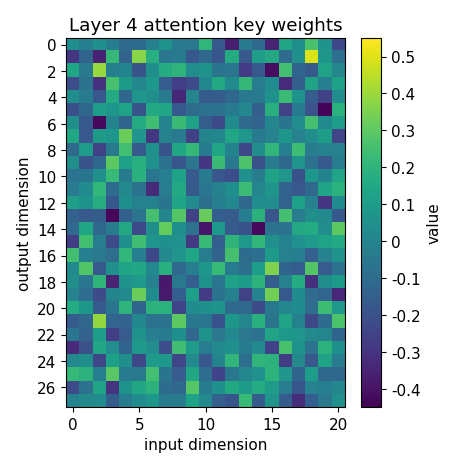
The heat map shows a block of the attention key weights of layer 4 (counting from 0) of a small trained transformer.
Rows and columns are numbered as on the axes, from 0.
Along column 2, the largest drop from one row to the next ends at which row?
3
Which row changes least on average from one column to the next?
22
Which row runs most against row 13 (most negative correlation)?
9
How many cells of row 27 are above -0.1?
14
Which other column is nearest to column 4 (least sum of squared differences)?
11
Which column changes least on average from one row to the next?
17
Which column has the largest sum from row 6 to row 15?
8
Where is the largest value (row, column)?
1, 18
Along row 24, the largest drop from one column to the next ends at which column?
16
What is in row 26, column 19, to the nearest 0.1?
0
